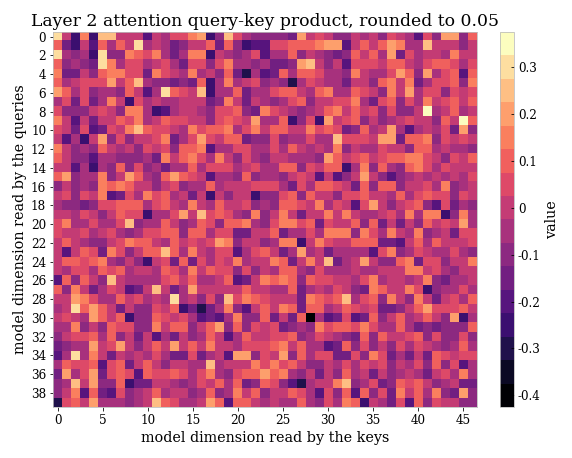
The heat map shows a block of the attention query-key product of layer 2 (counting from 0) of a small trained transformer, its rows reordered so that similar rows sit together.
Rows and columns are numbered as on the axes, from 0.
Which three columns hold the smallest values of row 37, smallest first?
27, 8, 26
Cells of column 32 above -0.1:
28
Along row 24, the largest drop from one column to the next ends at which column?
31
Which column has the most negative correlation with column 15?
4
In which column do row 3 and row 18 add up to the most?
5
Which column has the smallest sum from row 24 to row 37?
9
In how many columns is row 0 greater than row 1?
20
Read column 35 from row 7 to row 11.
-0.15 0.05 0 -0.05 0
